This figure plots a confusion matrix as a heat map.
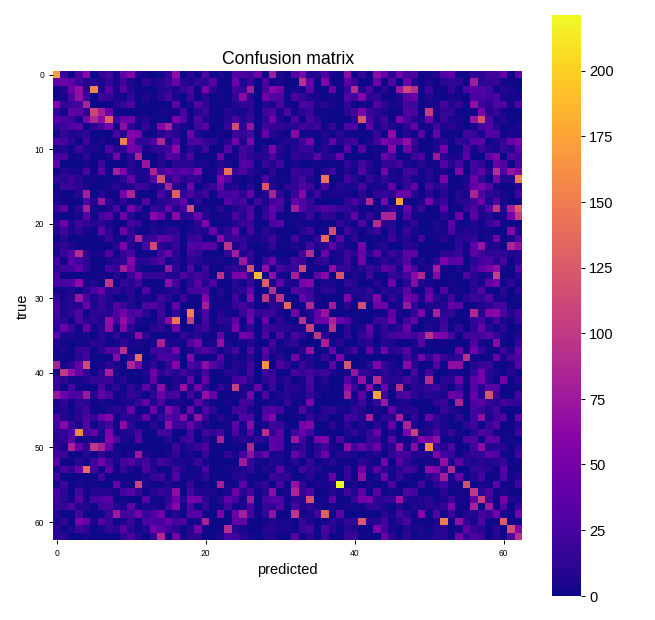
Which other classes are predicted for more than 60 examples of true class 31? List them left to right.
20, 34, 37, 41, 47
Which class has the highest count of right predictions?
27
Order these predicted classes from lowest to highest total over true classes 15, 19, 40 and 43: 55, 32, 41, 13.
55, 32, 41, 13
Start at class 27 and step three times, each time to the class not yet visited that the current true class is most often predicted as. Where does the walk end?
51
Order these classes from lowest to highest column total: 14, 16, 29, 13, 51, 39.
13, 51, 39, 14, 29, 16
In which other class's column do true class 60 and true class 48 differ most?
52
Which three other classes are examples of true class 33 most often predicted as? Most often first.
16, 18, 37
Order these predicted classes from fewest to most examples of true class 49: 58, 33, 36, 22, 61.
61, 33, 58, 36, 22
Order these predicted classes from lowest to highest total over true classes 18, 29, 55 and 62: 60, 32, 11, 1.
60, 1, 11, 32
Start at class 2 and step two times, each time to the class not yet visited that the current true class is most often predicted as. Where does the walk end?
50
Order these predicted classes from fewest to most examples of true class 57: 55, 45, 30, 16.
55, 45, 30, 16
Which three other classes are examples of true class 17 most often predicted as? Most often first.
46, 42, 6
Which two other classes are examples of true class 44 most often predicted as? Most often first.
54, 34
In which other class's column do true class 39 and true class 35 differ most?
28
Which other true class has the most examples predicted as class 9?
37
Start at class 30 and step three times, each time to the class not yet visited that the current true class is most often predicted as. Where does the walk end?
24
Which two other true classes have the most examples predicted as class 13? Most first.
23, 19
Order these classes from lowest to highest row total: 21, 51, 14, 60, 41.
21, 51, 41, 14, 60
